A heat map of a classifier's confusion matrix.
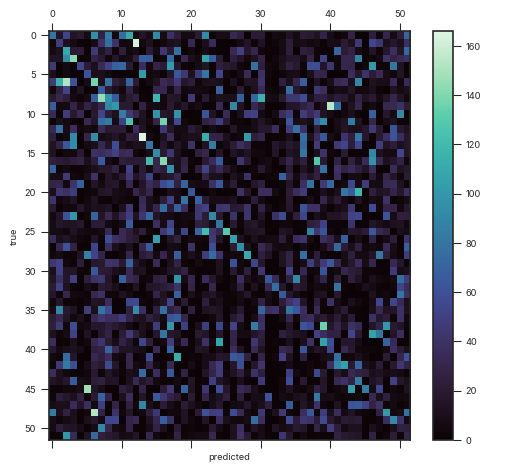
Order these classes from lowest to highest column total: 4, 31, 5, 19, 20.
31, 4, 20, 5, 19
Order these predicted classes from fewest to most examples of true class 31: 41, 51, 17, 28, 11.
17, 28, 41, 11, 51
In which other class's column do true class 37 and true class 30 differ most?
48
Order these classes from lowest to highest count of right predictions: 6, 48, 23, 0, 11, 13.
0, 23, 48, 11, 6, 13
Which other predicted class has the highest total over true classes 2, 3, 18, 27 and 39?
14
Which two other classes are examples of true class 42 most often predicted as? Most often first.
41, 2
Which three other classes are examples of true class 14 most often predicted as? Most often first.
3, 23, 36
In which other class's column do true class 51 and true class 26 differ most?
15
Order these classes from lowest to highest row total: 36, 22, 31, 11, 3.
36, 22, 31, 11, 3
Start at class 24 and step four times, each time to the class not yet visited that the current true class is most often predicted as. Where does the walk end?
46
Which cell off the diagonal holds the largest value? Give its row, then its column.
1, 12
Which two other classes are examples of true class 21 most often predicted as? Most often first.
19, 17
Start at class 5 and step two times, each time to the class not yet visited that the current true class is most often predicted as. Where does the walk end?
22
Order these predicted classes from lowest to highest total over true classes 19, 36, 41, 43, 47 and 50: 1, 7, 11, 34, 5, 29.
5, 29, 1, 11, 34, 7
